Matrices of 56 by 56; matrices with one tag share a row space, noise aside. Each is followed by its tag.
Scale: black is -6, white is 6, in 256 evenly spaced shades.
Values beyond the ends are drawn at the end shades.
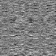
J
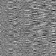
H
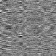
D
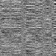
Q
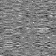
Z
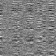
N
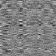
D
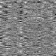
D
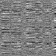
Q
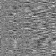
H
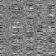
N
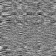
D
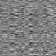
J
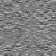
Z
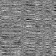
Q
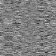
Z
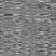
Z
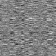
J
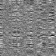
N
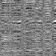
Q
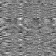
D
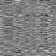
Z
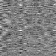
D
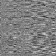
H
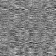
J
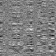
N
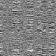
N
